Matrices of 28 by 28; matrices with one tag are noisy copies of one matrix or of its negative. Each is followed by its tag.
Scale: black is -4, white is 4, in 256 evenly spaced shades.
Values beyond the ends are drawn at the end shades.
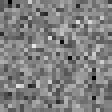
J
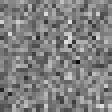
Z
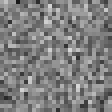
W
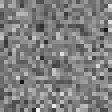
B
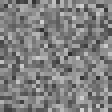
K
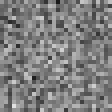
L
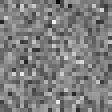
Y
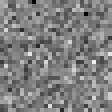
J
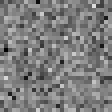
Y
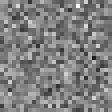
J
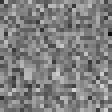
K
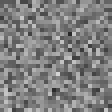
Z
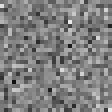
Z
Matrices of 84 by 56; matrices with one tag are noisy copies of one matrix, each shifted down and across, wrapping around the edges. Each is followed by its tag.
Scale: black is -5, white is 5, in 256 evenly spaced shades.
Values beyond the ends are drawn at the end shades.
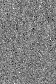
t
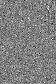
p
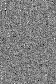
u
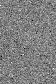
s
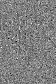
p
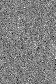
t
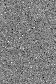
s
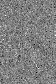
t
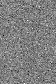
s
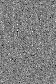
u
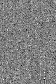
u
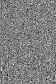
p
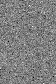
s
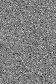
s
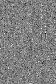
u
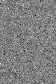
s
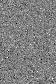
s
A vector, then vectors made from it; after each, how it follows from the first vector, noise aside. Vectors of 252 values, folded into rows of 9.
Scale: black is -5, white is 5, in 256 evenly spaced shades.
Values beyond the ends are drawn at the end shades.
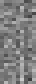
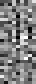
wrapped around, negated, scaled up.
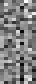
negated, scaled up.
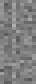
reversed, shrunk.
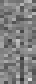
negated.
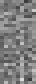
copied.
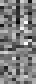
wrapped around, negated, scaled up.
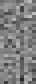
negated.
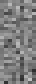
negated.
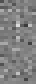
wrapped around, partly zeroed.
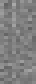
reversed, shrunk.
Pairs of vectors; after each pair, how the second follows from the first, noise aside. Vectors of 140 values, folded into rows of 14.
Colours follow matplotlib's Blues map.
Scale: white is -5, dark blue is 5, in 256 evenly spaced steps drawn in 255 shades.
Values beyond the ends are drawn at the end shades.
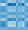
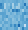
reversed, partly zeroed.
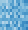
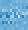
negated, partly zeroed.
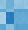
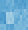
negated, shrunk.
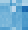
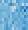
partly zeroed.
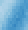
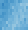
negated, shrunk.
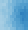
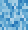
shuffled.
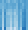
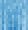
negated, shrunk.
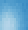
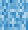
shuffled.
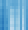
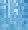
reversed, partly zeroed.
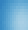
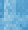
wrapped around, negated, shrunk.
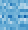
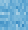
reversed, negated, shrunk.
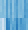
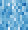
shuffled.
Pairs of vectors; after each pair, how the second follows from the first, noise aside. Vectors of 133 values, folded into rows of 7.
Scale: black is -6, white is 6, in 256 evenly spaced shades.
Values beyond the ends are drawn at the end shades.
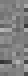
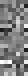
negated, scaled up.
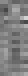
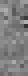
negated, partly zeroed.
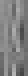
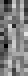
reversed, scaled up.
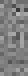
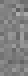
shrunk.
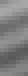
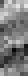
scaled up.
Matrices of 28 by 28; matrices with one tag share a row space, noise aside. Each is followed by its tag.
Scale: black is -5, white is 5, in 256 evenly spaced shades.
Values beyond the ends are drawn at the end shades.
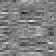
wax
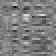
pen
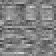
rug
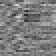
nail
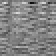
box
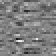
nail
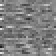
rug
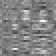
pen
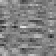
wax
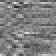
nail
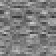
box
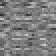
box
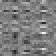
pen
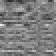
rug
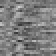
nail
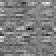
rug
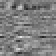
nail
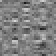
pen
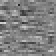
wax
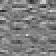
box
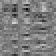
pen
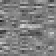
wax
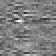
nail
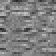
box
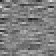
wax
